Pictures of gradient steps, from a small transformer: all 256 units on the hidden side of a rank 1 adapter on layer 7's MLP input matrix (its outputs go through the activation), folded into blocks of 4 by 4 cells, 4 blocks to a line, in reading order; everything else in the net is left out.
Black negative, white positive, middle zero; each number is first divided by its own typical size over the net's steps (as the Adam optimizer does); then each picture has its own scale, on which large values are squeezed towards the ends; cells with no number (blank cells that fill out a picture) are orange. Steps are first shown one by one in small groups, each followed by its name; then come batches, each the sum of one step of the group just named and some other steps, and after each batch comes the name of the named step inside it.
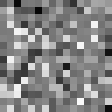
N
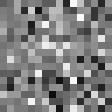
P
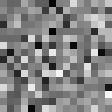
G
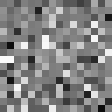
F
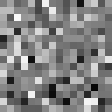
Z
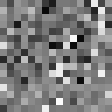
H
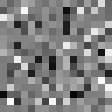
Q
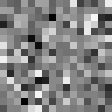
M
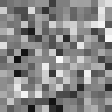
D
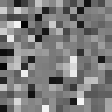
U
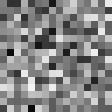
G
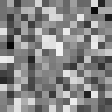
F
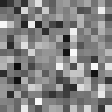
F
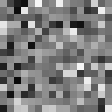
U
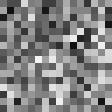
H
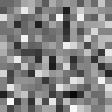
Q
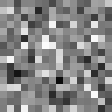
F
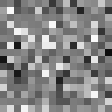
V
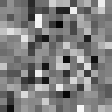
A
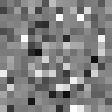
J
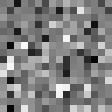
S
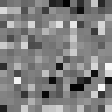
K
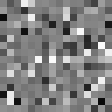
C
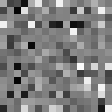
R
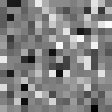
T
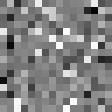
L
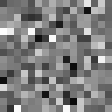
A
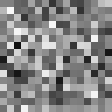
V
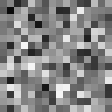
S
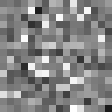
J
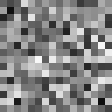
C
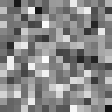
S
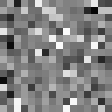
L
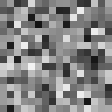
S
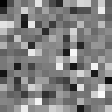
R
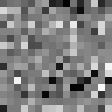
K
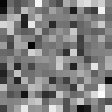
R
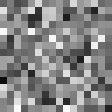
L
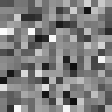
A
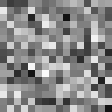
V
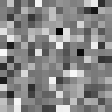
L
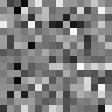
R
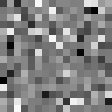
L
